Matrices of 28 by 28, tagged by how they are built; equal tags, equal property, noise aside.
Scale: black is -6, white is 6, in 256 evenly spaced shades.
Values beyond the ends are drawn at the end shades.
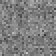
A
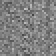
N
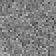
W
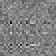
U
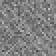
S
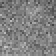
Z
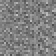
N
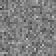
W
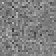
U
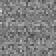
A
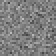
W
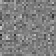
U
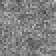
Z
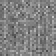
A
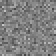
U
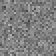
W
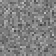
W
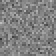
W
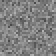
W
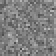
N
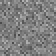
S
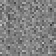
N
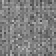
A
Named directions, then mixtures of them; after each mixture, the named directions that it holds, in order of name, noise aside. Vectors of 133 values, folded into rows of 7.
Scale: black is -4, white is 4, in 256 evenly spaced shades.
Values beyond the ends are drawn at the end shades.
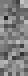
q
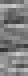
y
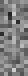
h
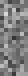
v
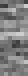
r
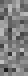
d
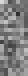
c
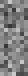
v.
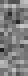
h, q, y.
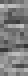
y.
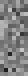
c, d.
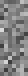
d, q, v.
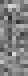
d, h, y.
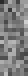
c, q.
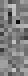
h, v, y.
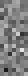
d.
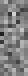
c, h.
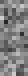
v, y.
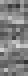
d, r, y.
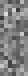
v.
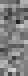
h, q, y.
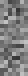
c, q, v.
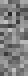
c, h, q.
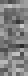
d, q, y.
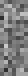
d, v.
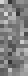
c, v.
